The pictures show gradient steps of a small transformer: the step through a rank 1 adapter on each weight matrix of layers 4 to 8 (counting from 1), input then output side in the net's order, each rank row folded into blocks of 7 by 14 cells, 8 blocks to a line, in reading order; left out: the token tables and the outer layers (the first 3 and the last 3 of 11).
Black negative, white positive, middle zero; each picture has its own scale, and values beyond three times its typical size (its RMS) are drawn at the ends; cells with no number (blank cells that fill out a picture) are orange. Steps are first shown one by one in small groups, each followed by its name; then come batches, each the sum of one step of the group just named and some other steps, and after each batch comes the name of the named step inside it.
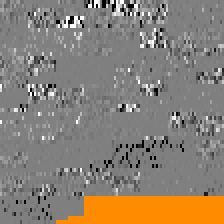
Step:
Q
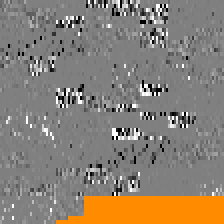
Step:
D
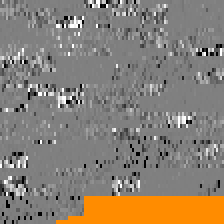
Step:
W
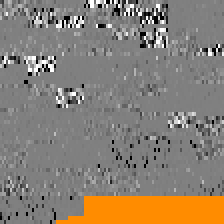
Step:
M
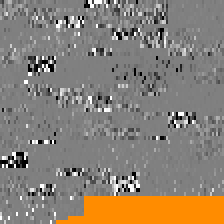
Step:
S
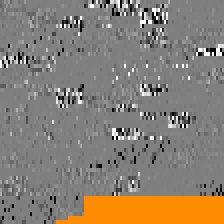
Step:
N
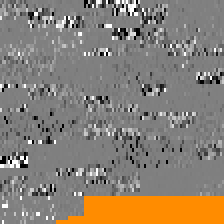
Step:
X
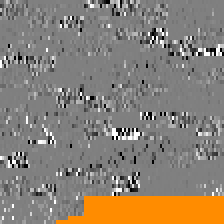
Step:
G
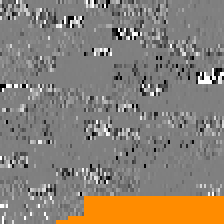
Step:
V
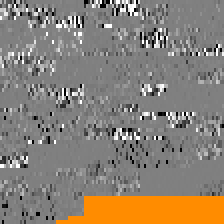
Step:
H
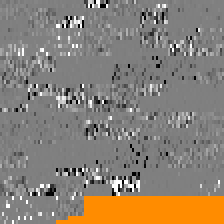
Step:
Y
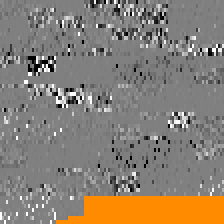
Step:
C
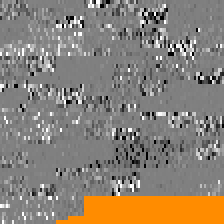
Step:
Y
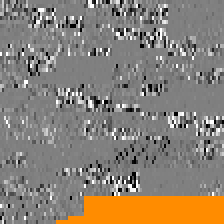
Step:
D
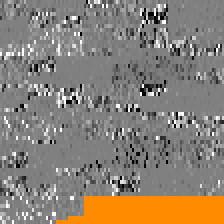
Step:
S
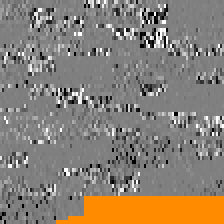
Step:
M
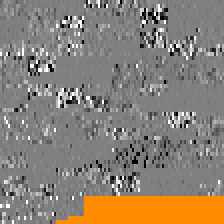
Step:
Y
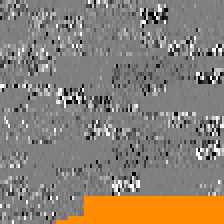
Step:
Y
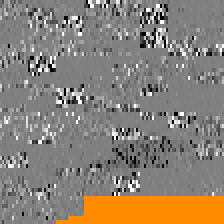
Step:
D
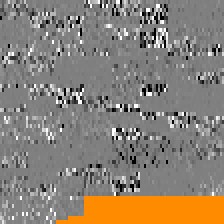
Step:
D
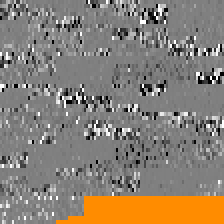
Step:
X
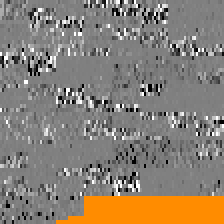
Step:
D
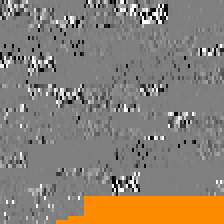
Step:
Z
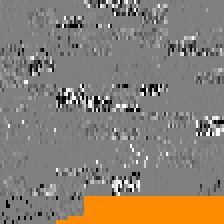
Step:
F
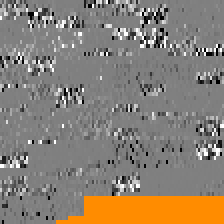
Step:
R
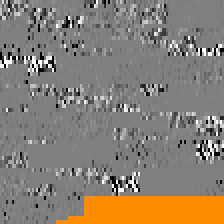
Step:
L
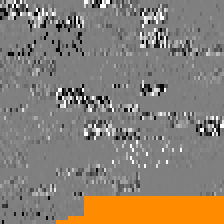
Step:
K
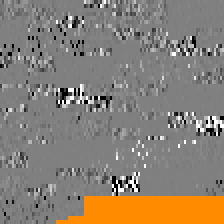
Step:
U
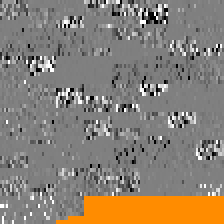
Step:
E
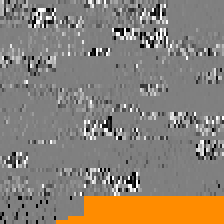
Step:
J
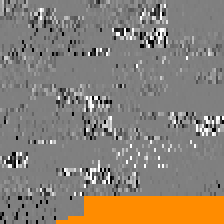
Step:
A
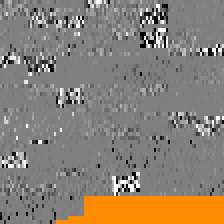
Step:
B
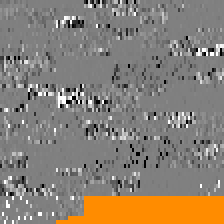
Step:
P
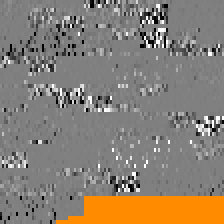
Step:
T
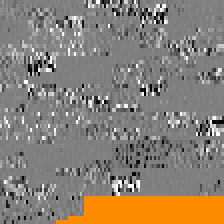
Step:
F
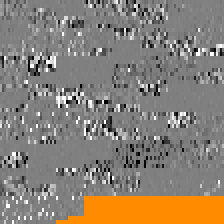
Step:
P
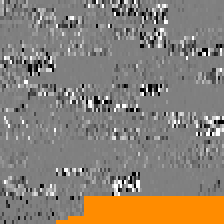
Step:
F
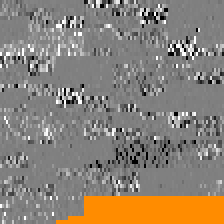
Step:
R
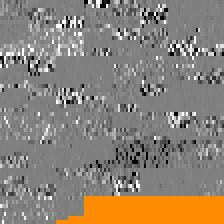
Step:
R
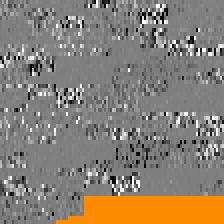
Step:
L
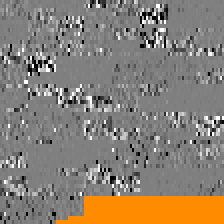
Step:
T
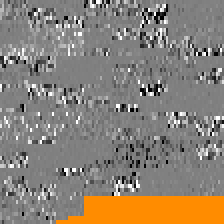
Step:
R
